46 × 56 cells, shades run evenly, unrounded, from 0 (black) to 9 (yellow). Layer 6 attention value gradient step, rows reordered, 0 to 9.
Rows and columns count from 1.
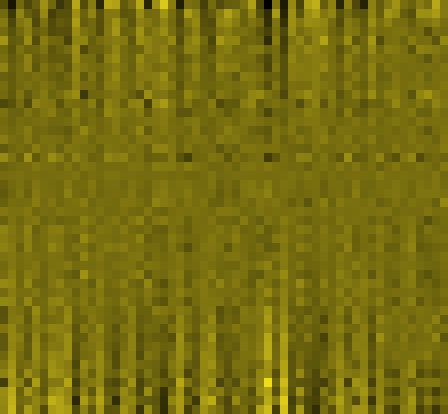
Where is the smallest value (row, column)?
1, 34
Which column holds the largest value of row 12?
21
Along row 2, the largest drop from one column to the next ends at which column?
36
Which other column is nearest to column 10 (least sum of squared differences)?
15
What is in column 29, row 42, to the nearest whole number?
3
